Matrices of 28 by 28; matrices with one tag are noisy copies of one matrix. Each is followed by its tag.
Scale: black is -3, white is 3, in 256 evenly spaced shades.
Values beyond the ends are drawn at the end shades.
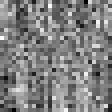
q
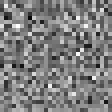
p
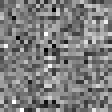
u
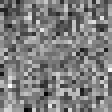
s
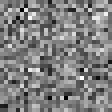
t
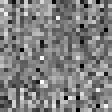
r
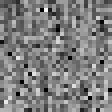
s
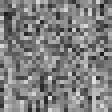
s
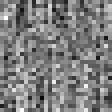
q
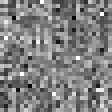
r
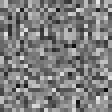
t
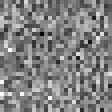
p
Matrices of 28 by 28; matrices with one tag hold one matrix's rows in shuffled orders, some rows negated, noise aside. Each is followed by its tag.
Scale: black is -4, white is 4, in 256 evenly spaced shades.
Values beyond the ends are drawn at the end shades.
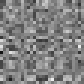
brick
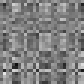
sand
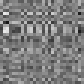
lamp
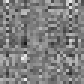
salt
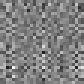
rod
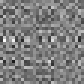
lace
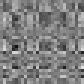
sand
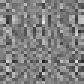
rod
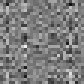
salt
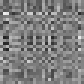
lamp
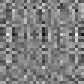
rod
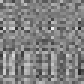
lace
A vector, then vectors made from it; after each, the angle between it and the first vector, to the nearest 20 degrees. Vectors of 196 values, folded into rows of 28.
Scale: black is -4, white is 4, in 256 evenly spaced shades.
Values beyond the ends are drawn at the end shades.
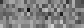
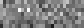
140 degrees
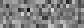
40 degrees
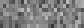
140 degrees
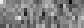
100 degrees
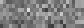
160 degrees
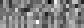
60 degrees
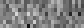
80 degrees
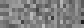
80 degrees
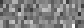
60 degrees
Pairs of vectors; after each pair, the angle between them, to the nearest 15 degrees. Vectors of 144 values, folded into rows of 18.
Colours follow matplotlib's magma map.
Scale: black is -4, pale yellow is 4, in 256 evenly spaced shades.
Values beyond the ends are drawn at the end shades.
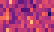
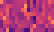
90 degrees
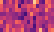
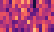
135 degrees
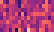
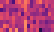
120 degrees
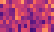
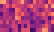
15 degrees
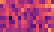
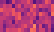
90 degrees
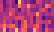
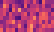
120 degrees
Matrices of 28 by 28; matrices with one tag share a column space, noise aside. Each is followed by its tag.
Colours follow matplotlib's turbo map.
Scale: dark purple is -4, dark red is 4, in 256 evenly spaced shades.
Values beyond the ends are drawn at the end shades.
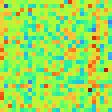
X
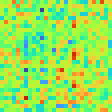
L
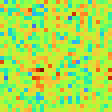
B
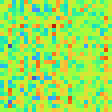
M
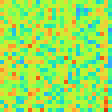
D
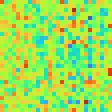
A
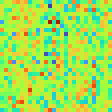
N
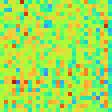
A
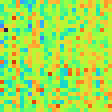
A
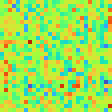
X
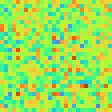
X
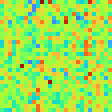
N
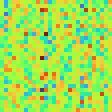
M
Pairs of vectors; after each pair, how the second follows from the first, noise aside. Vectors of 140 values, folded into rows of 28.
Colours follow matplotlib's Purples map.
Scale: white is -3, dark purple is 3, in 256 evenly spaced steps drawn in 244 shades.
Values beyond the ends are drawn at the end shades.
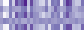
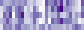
wrapped around.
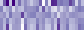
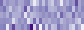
reversed, partly zeroed.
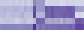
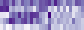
reversed.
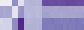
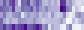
reversed.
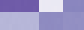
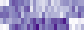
wrapped around.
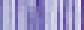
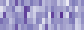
wrapped around, partly zeroed.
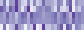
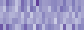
negated, shrunk.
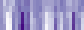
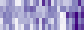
wrapped around.
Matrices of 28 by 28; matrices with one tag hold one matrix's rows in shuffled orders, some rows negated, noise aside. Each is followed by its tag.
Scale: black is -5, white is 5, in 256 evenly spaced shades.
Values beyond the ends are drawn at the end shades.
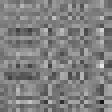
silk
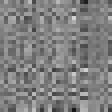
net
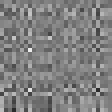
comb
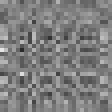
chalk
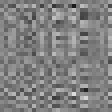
net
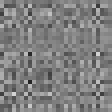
comb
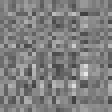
net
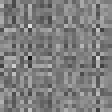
comb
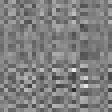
net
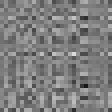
net
